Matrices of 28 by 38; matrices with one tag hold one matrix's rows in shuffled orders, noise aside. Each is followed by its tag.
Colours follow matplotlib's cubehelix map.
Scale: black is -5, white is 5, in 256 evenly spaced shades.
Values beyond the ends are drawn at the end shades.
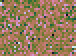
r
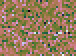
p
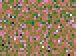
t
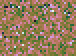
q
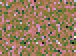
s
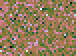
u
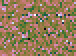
p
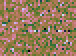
p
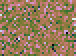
r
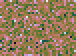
u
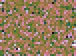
r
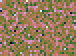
u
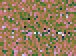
p
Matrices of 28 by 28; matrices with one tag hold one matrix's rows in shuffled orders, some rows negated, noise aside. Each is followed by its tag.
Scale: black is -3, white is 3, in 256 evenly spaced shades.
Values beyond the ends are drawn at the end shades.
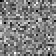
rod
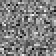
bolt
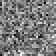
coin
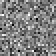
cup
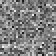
coin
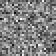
coin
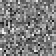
cup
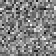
bolt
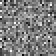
rod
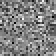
coin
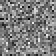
cup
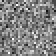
bolt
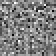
coin
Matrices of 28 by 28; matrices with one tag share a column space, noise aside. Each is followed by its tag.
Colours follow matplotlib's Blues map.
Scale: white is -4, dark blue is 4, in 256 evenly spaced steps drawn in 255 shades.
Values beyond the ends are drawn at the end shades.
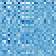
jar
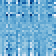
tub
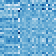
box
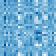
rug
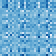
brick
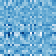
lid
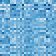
box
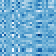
brick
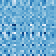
lid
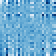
tub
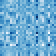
rug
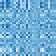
brick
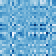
lid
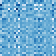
box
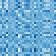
brick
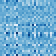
lid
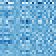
jar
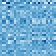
jar
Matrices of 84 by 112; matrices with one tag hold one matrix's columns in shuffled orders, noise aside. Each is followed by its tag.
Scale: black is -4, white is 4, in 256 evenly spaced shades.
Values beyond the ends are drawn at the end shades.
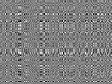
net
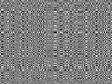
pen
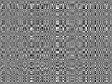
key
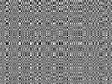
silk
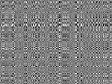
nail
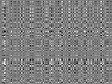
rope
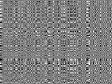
rope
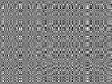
key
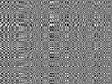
nail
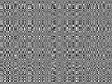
key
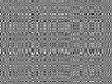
net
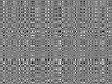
rope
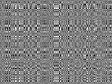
key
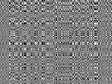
silk
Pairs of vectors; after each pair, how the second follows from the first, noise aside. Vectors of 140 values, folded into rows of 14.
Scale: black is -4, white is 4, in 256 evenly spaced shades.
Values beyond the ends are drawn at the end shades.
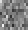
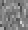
wrapped around, partly zeroed.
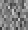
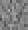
wrapped around, negated, shrunk.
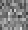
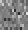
negated, partly zeroed.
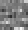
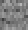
wrapped around, negated, shrunk.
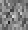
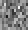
reversed, negated.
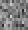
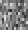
reversed, negated.
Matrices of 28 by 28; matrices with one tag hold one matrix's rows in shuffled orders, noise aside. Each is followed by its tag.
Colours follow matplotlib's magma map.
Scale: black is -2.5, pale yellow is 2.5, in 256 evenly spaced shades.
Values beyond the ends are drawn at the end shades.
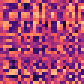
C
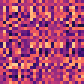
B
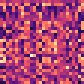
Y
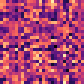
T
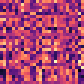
Y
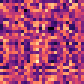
T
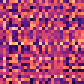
B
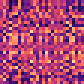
B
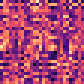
T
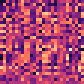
Y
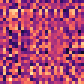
B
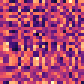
C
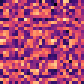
T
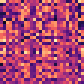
Y
